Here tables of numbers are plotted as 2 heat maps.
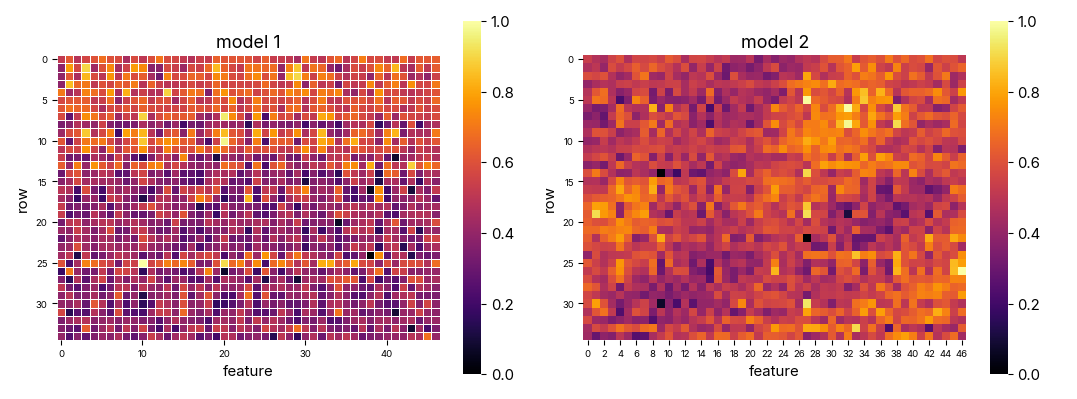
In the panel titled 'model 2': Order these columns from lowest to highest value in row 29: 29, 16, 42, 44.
29, 16, 44, 42
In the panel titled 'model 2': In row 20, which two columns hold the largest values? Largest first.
4, 5
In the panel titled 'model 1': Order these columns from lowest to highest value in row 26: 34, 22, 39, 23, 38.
22, 34, 38, 23, 39
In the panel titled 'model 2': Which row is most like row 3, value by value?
10
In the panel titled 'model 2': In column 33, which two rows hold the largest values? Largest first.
33, 24
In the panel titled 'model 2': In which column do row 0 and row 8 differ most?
23
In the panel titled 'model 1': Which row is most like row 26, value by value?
29
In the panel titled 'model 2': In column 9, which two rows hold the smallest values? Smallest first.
14, 30
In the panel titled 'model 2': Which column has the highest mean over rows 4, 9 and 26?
46
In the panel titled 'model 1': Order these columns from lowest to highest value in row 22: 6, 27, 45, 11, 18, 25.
18, 25, 27, 6, 11, 45
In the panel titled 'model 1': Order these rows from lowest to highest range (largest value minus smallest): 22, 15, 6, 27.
6, 22, 15, 27
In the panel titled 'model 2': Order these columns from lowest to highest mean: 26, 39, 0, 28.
0, 26, 39, 28
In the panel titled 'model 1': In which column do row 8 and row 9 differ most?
32
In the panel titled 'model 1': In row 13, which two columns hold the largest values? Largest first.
43, 38
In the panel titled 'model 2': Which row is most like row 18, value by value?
19
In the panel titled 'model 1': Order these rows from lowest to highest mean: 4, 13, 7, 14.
14, 13, 7, 4
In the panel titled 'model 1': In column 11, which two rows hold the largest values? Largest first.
13, 3
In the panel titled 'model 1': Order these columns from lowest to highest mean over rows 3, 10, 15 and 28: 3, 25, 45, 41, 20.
25, 41, 45, 3, 20
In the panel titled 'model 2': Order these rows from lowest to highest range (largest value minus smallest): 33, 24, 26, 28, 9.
9, 28, 24, 33, 26
